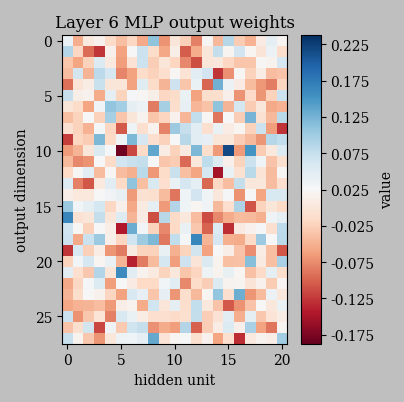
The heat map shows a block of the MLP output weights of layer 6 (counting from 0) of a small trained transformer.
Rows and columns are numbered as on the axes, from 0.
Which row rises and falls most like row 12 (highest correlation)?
7
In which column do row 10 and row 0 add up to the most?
15
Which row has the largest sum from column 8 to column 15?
10
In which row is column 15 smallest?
17
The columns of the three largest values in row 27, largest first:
8, 20, 0
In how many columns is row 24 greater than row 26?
10
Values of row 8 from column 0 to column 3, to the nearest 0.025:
0 -0.025 -0.05 0.025
